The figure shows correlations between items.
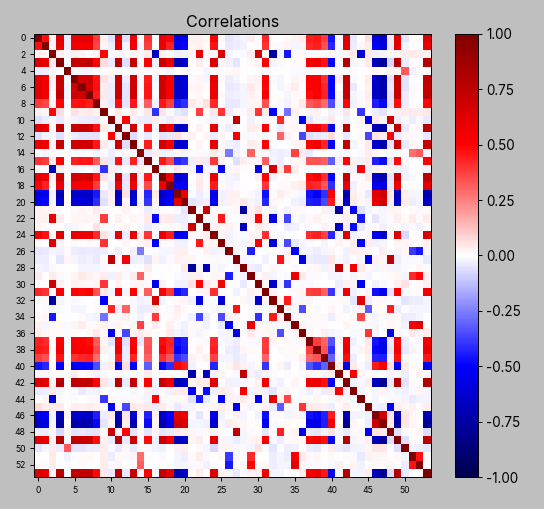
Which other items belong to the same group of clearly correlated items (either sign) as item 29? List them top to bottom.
14, 26, 35, 51, 52
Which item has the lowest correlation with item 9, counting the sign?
32
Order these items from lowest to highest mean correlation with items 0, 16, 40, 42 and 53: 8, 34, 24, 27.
27, 34, 8, 24
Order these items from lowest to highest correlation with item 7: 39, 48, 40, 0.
40, 48, 39, 0
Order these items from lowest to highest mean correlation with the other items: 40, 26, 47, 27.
47, 40, 26, 27
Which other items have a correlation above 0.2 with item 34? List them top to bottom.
16, 32, 44
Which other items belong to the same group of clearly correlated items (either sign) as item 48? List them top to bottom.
10, 12, 27, 33, 36, 45
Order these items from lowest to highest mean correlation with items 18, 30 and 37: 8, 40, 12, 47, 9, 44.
47, 40, 44, 12, 9, 8
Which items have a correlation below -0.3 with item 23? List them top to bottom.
28, 41, 43
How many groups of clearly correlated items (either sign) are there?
6
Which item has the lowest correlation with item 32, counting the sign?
2
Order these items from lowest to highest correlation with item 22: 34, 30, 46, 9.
34, 46, 9, 30
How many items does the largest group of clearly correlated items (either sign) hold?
25
